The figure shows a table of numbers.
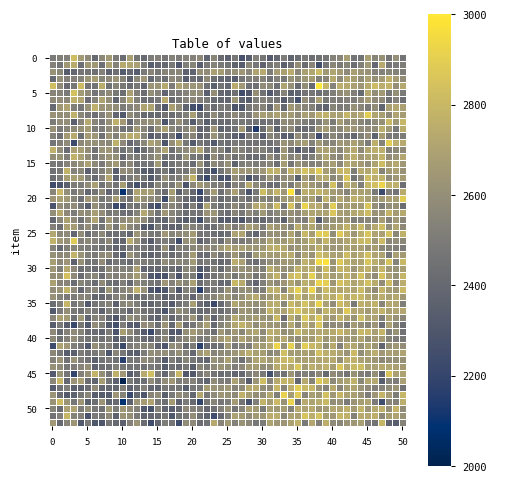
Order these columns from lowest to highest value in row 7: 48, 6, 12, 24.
24, 12, 48, 6
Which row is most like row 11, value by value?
1
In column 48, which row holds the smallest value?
52
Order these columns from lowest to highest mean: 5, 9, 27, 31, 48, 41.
9, 5, 27, 31, 48, 41
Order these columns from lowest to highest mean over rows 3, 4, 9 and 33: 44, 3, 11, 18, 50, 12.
11, 3, 18, 12, 44, 50
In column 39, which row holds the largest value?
29
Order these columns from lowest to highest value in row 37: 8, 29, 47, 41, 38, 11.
8, 47, 11, 29, 41, 38
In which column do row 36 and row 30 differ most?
0
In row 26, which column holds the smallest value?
18
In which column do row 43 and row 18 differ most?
10
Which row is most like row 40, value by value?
27
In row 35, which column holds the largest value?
38
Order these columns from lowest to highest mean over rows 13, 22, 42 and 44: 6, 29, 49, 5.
6, 5, 29, 49
